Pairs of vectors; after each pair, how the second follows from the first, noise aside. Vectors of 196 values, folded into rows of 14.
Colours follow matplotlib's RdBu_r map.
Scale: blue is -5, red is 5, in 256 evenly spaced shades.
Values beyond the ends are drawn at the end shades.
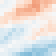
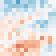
reversed.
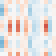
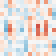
reversed.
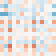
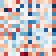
wrapped around, negated, scaled up.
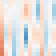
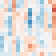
reversed.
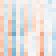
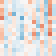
wrapped around, negated.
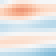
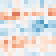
wrapped around, negated.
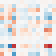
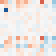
reversed, negated, partly zeroed.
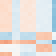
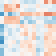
reversed.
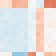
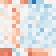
reversed.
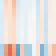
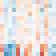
negated.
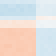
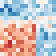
scaled up.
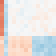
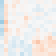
negated, shrunk.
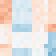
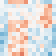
wrapped around, negated.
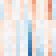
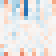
reversed, partly zeroed.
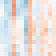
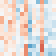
reversed.
